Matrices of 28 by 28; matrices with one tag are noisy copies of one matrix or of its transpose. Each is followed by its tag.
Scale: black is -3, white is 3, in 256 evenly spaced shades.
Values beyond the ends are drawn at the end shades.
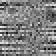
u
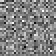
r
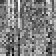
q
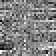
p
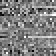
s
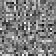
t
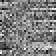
p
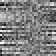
u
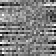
u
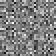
r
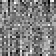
p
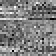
q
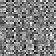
r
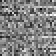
s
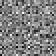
r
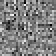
t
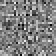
t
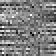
u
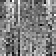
q
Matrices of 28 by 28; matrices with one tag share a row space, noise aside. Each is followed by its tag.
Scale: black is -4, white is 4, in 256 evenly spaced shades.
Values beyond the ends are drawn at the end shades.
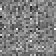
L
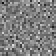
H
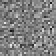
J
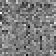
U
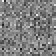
H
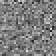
J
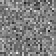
H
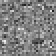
J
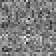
U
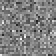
H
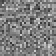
H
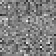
U
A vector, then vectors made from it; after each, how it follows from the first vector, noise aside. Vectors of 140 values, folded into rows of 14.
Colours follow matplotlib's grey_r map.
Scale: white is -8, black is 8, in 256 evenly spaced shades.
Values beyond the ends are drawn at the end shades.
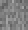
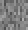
wrapped around, negated.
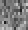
reversed, negated, scaled up.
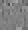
wrapped around, negated, partly zeroed.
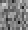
negated, scaled up.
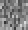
reversed, negated, scaled up.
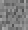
wrapped around, negated.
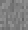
negated, shrunk.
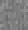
negated, shrunk.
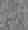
negated, shrunk.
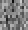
negated, scaled up.
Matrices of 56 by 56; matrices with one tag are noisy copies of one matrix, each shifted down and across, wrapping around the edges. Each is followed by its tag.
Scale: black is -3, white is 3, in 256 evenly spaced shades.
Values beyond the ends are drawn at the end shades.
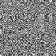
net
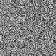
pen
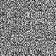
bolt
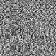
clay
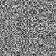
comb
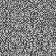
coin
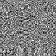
net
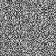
coin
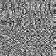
clay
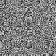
pen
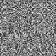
clay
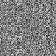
pen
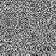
comb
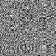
net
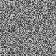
pen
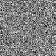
pen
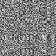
net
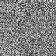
coin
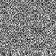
bolt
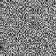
bolt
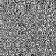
coin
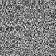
comb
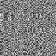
net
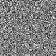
pen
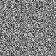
pen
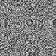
net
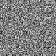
pen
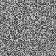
pen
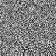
coin
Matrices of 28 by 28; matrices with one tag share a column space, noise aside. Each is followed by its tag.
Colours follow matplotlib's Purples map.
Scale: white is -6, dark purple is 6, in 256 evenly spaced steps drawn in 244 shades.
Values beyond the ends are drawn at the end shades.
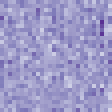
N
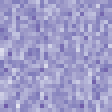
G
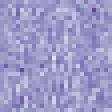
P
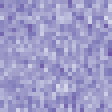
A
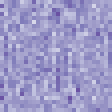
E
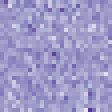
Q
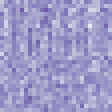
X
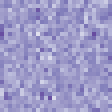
E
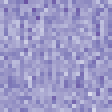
N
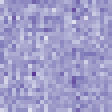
N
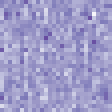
E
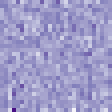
Q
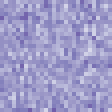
A
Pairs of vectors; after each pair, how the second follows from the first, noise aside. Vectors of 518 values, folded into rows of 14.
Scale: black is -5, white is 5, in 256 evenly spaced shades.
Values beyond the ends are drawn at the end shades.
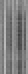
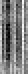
reversed, scaled up.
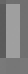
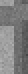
wrapped around.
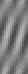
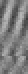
wrapped around.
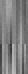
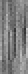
wrapped around.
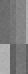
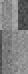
reversed, negated.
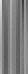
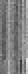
wrapped around.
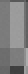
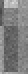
reversed, negated.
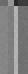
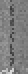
reversed, negated, partly zeroed.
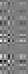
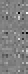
reversed, negated, partly zeroed.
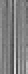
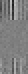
reversed, negated, partly zeroed.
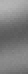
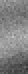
reversed, negated.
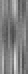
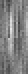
wrapped around.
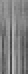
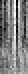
reversed, scaled up.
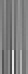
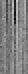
reversed, negated.
